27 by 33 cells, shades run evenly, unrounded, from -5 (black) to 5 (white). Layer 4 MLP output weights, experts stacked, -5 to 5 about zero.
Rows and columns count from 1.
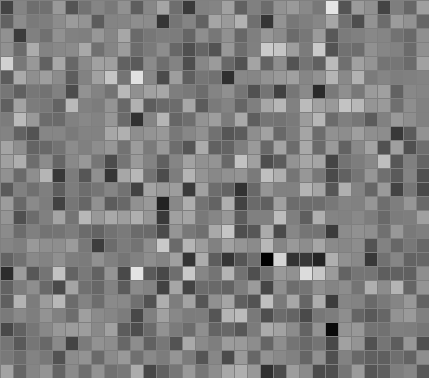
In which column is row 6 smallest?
18
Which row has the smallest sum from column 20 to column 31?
19
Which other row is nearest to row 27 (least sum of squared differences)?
25
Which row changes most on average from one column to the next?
20
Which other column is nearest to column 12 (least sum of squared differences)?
14
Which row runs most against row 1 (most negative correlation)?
12
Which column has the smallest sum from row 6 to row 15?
5
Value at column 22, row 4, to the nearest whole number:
3
